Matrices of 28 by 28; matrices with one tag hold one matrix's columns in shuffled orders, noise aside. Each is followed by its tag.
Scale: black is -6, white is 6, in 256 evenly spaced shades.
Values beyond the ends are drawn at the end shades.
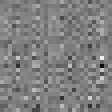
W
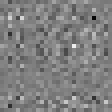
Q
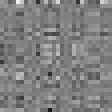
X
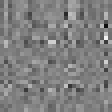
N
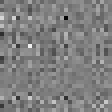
Q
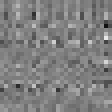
N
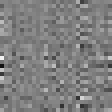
W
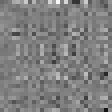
X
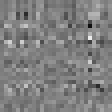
N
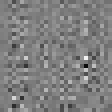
W
